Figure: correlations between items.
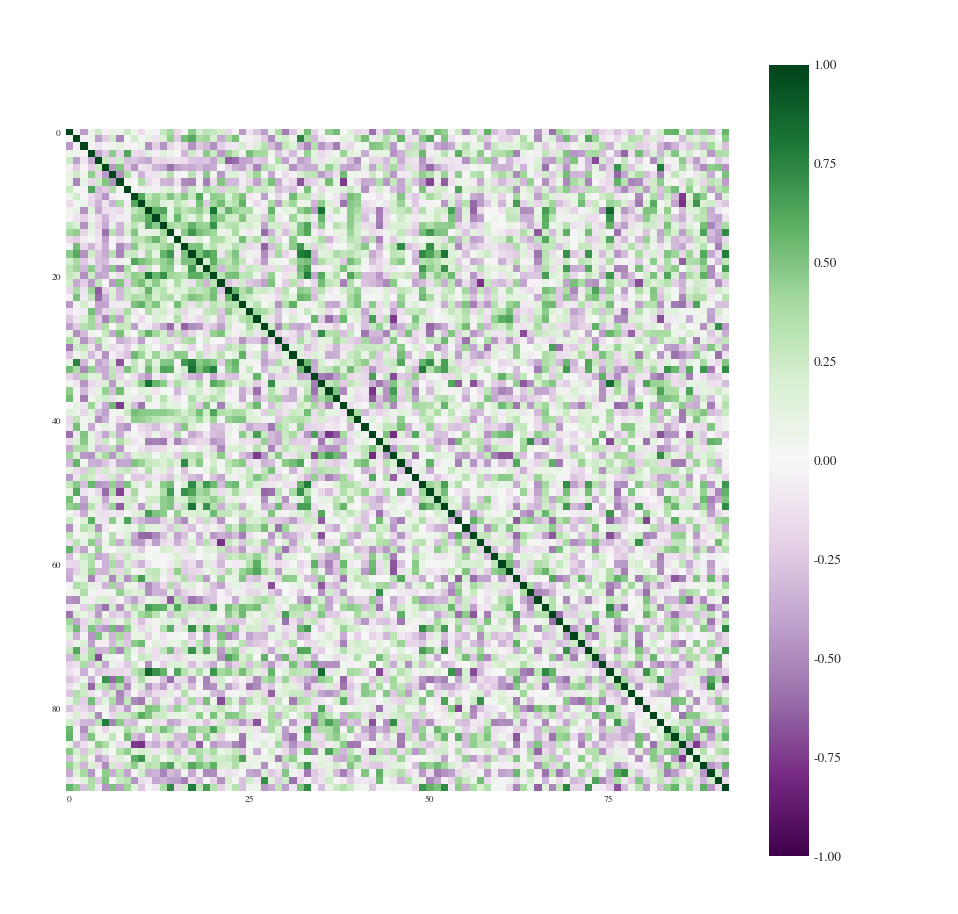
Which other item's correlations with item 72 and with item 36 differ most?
7
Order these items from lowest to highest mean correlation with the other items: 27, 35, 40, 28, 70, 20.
70, 27, 28, 35, 40, 20
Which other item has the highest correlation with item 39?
20
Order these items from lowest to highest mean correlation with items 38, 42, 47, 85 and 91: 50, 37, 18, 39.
18, 39, 37, 50
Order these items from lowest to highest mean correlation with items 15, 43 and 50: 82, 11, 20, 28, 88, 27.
82, 28, 27, 11, 20, 88
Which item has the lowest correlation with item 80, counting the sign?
54
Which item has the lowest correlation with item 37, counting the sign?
42
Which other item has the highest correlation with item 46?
16
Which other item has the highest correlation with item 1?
32
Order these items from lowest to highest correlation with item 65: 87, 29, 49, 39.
49, 39, 87, 29
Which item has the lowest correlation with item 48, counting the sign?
45
